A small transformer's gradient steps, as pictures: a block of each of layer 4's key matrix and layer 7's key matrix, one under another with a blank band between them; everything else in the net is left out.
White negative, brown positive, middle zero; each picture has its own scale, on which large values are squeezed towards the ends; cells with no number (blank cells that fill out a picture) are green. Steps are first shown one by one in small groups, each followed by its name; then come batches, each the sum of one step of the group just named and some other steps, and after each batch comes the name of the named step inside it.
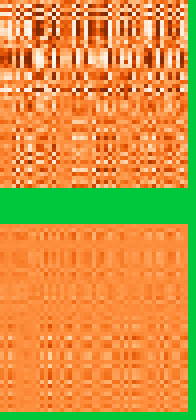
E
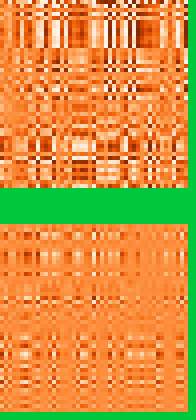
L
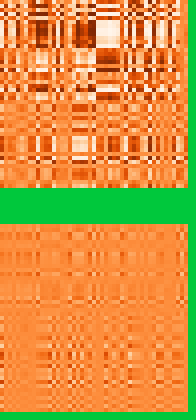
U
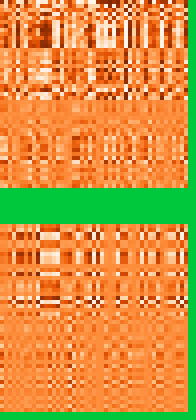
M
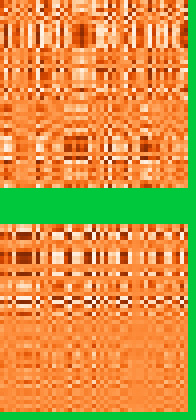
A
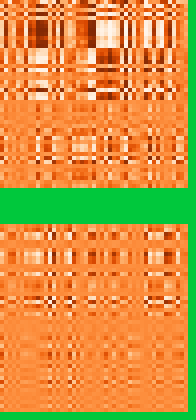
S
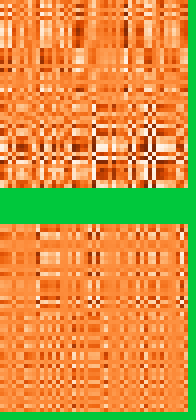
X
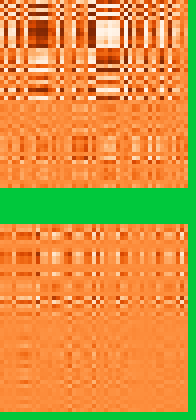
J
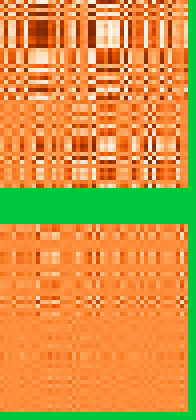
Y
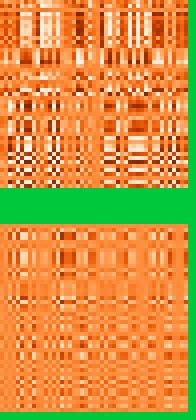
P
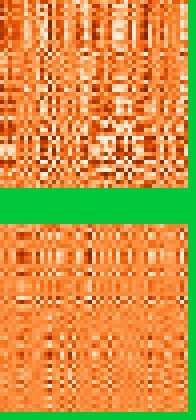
A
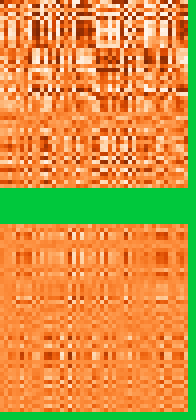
J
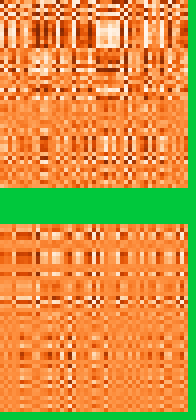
J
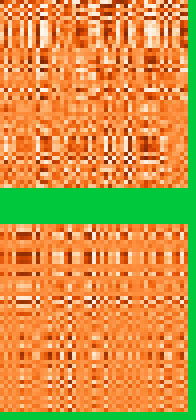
A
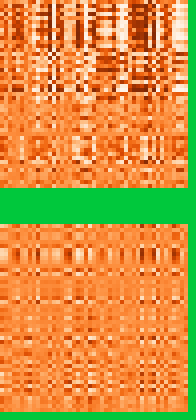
U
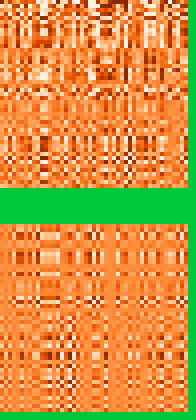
M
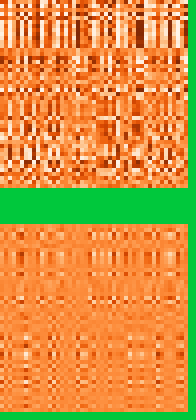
L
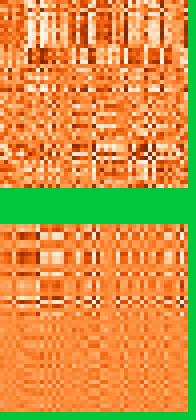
X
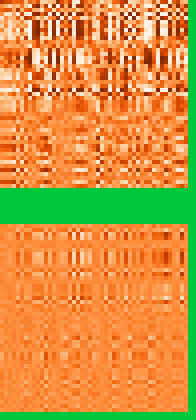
E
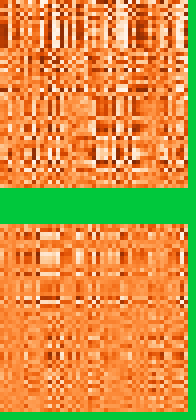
L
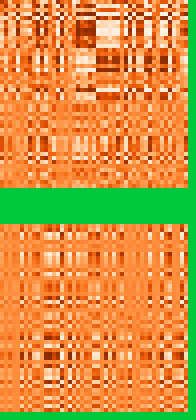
U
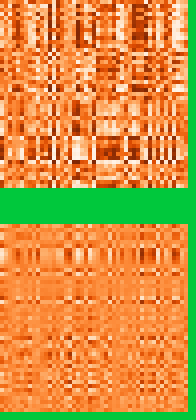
U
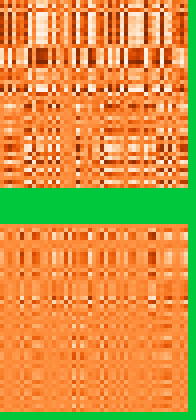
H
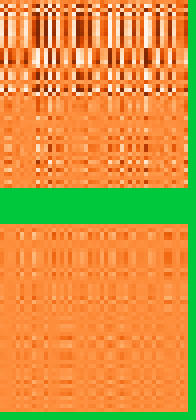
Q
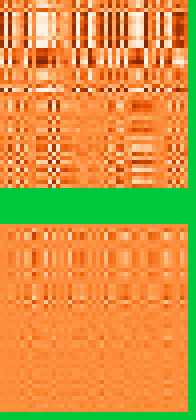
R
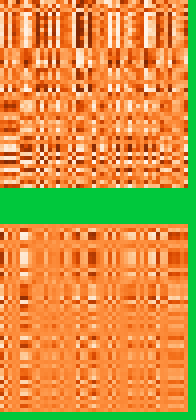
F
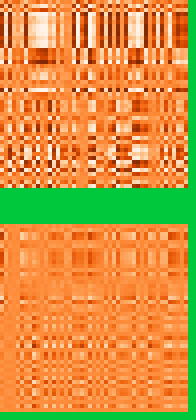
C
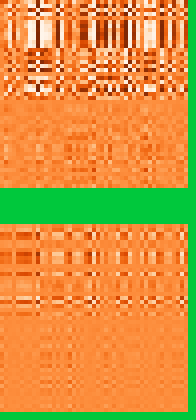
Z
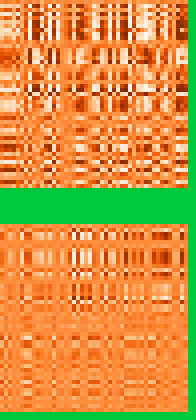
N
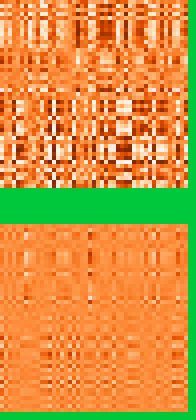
F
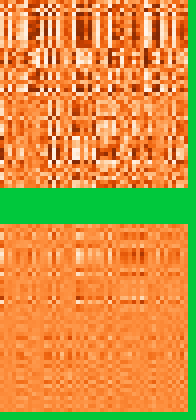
Q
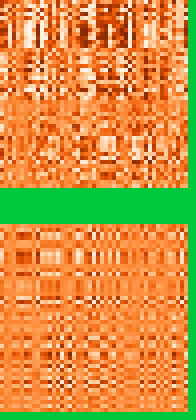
Z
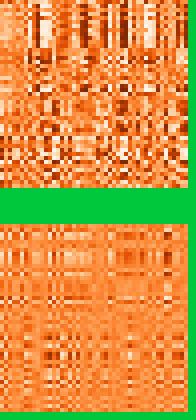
N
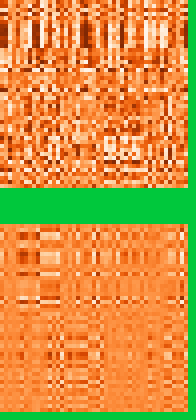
H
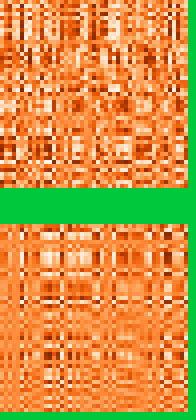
N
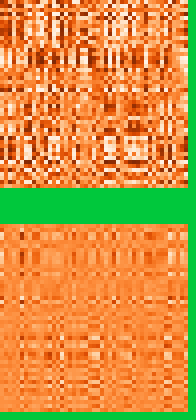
H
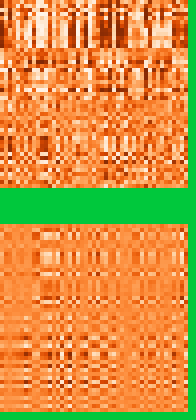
R
